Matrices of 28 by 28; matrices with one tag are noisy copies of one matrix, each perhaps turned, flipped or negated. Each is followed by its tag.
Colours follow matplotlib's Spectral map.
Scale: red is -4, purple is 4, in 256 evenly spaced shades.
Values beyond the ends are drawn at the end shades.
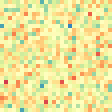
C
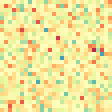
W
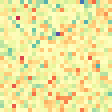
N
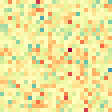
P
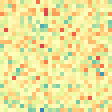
C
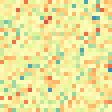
W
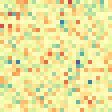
W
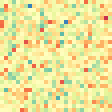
C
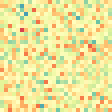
W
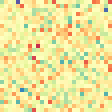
P
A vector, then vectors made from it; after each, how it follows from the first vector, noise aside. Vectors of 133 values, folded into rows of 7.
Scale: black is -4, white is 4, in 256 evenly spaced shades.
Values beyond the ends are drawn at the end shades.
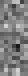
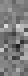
partly zeroed.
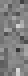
partly zeroed.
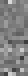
reversed, partly zeroed.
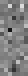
reversed, partly zeroed.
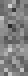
reversed, partly zeroed.
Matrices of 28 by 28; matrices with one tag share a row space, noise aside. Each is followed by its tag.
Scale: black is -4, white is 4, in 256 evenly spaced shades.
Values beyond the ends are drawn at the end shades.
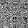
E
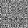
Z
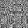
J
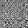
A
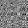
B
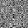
J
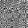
B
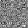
B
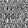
A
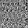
A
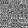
Z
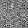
B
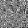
B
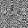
B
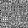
Z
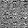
E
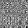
A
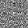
J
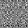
A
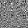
B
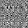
A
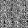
B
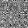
E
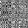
Z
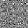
J
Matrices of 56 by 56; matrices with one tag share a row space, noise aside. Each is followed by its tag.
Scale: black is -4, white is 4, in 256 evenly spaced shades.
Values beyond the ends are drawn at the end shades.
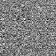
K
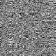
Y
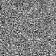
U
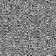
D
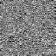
Y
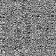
K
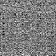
K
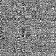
K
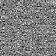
K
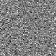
U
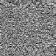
Y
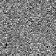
D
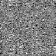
Y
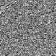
U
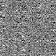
K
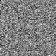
U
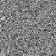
U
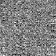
K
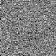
U
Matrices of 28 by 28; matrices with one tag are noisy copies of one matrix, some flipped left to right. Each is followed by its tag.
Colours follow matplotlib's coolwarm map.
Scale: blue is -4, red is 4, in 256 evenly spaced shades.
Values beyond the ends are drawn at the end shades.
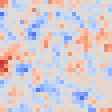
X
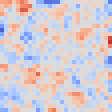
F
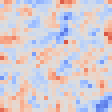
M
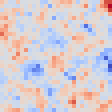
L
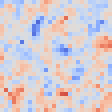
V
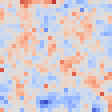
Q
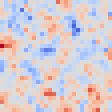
V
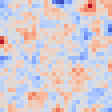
F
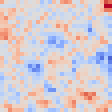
L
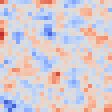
M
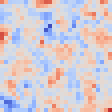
M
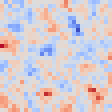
V
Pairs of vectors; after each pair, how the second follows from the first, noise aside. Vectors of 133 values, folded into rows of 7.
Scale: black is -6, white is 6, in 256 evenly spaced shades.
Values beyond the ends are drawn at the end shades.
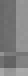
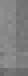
negated, shrunk.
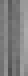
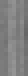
wrapped around, shrunk.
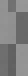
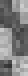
wrapped around, negated, scaled up.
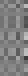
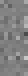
negated, partly zeroed.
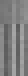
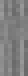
wrapped around, shrunk.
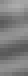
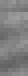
wrapped around, shrunk.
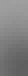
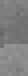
wrapped around, shrunk.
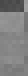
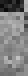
scaled up.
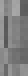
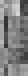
scaled up.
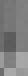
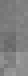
shrunk.
